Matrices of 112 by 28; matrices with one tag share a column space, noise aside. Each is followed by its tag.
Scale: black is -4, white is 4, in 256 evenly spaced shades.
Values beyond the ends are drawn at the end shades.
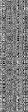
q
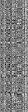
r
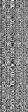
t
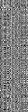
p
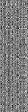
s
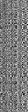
r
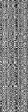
t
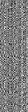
s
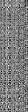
p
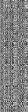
t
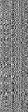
r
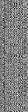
s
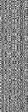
q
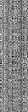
q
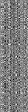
s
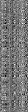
r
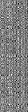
s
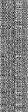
s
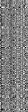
p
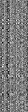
r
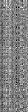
p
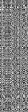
p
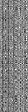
q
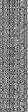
p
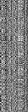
q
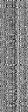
t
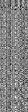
p
